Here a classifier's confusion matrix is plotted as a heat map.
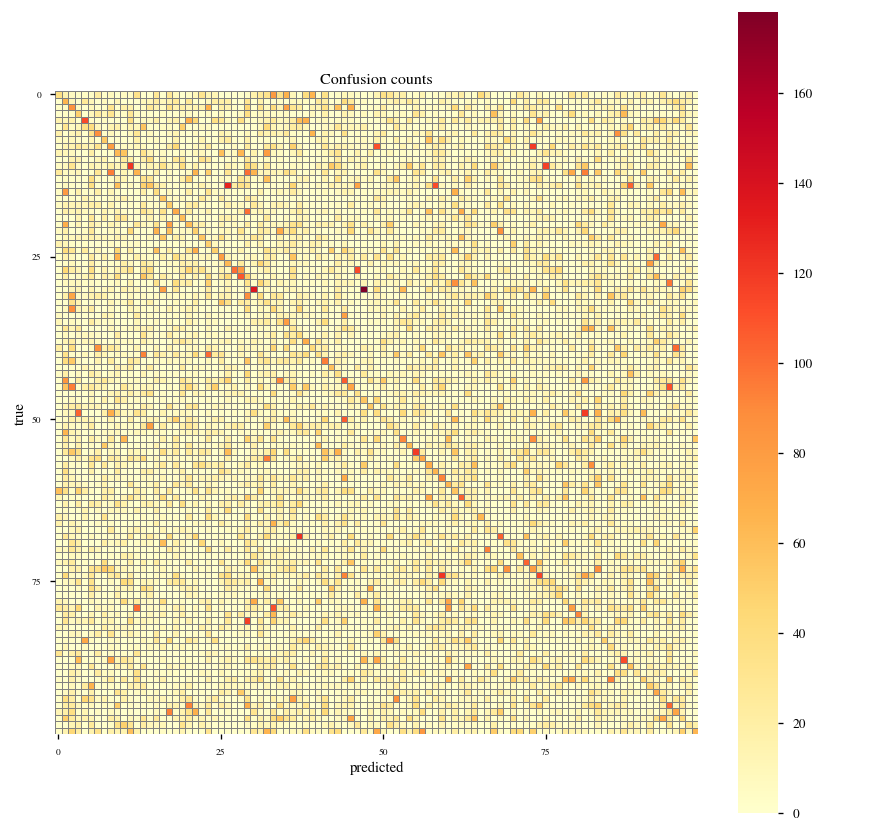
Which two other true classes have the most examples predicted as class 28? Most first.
27, 9
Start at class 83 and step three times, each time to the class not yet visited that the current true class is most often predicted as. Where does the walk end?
29
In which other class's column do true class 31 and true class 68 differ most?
37
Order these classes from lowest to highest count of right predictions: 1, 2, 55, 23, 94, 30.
23, 1, 2, 94, 55, 30
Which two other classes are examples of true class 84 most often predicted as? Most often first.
51, 4
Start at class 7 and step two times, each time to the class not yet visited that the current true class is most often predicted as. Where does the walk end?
82
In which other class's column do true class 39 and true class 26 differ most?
95
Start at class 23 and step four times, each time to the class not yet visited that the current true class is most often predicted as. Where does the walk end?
2
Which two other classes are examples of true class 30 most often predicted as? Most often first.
47, 16
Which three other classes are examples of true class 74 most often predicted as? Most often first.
59, 44, 81
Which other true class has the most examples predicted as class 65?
0
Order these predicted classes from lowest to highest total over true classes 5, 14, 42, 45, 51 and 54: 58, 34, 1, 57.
34, 57, 1, 58
